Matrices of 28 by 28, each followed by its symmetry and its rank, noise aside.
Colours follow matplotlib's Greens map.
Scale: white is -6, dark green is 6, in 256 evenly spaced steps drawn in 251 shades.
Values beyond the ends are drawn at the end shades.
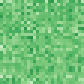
no symmetry, rank six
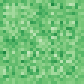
symmetric, rank four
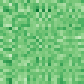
no symmetry, rank four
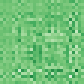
antisymmetric, rank four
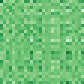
no symmetry, rank three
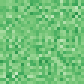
antisymmetric, rank six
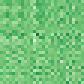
no symmetry, rank four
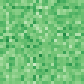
antisymmetric, rank six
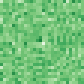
symmetric, rank six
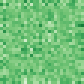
antisymmetric, rank four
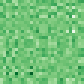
antisymmetric, rank four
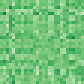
antisymmetric, rank four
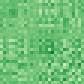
symmetric, rank three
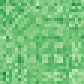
symmetric, rank four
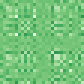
symmetric, rank three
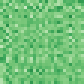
antisymmetric, rank four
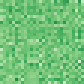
no symmetry, rank six
